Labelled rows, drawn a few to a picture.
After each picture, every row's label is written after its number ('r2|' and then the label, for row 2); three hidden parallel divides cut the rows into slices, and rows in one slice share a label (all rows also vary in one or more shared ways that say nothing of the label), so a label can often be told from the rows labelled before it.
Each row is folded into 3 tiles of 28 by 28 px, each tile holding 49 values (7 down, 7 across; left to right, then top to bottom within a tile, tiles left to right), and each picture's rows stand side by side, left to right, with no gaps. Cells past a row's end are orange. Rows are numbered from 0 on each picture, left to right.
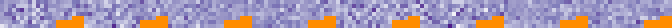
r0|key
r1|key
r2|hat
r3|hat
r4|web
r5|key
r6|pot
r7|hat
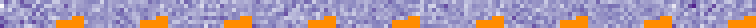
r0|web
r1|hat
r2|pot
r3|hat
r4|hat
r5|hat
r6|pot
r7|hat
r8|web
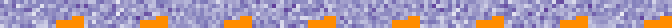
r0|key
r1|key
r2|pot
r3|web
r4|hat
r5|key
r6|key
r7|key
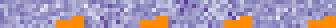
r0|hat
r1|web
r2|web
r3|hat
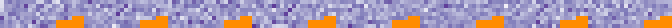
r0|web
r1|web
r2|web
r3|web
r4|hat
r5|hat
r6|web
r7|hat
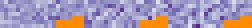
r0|pot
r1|web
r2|key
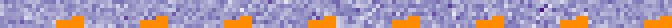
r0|hat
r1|pot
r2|pot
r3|pot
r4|key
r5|pot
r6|web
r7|pot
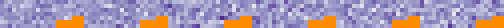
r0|pot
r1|pot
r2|key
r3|web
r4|key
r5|key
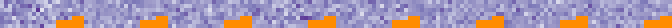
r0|web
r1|pot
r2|pot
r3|key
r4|hat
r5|pot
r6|hat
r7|pot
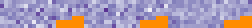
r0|key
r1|key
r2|hat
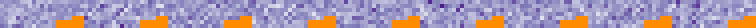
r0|hat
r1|web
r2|pot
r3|key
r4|hat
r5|web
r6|hat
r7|pot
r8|web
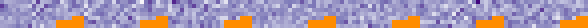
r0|key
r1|web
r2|web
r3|pot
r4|hat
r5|key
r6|web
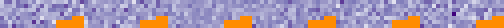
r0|web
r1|key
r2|pot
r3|hat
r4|web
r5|web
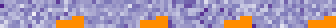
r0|key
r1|hat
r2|web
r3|web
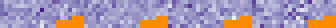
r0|key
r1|pot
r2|web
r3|key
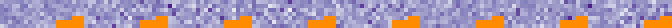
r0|pot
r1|key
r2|key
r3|key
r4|web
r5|pot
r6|hat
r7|key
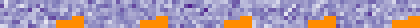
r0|key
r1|hat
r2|web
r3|key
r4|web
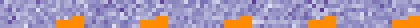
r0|pot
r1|web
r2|hat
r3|key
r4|pot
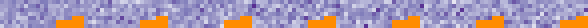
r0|pot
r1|hat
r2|hat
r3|key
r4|key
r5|key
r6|web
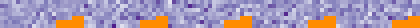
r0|pot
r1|key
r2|web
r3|web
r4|key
